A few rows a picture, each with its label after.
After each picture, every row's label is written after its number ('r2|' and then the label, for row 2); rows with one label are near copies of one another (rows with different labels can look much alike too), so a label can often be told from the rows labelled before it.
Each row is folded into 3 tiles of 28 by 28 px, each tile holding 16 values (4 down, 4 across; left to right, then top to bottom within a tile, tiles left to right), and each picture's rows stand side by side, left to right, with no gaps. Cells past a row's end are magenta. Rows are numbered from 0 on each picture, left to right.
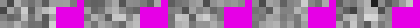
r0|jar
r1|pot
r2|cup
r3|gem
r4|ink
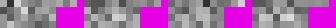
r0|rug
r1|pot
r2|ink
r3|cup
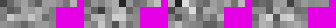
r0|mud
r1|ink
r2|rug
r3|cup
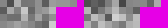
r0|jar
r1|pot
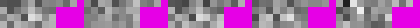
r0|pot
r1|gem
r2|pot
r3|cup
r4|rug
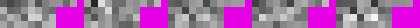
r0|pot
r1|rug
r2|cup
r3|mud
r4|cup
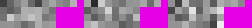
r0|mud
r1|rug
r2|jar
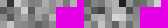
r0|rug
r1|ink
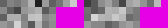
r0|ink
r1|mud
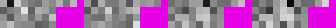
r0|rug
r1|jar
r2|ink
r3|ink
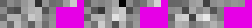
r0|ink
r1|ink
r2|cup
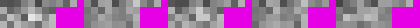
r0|pot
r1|gem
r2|pot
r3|gem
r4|mud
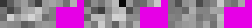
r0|mud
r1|ink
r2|gem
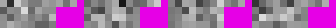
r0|rug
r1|ink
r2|gem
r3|mud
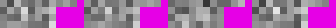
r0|jar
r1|jar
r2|ink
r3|jar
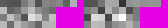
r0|pot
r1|cup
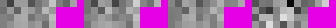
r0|gem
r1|gem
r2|gem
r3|ink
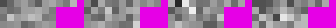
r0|mud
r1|jar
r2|rug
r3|pot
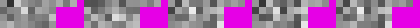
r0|rug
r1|pot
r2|jar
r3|jar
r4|jar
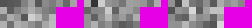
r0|pot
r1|rug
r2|jar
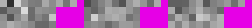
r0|rug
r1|mud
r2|pot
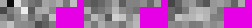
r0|rug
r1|pot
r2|mud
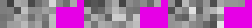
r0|gem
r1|pot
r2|jar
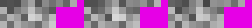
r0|pot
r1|pot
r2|pot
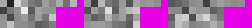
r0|rug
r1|jar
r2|cup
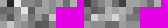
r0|rug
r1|mud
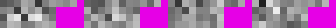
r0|cup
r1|pot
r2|gem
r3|rug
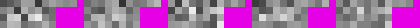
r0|cup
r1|ink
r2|jar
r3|mud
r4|jar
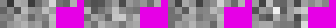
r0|gem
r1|pot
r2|gem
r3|jar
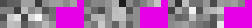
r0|cup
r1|ink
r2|jar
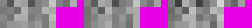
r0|gem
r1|gem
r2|gem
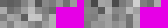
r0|pot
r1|gem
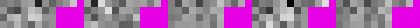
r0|ink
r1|rug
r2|gem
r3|ink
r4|gem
